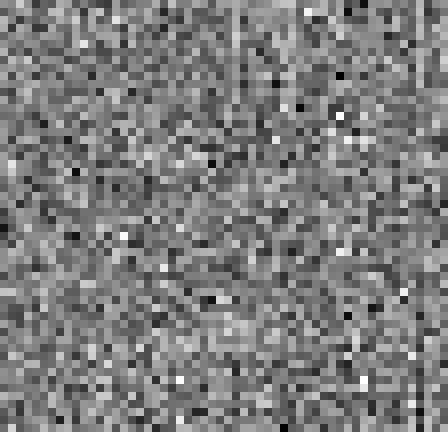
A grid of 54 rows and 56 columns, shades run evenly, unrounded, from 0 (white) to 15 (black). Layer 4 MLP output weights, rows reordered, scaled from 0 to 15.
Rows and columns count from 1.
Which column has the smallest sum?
46
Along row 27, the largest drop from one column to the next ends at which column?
56
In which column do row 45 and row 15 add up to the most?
10
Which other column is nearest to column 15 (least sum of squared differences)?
4
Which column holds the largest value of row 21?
27
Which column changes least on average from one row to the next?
32
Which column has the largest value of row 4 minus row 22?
2
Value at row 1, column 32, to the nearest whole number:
8
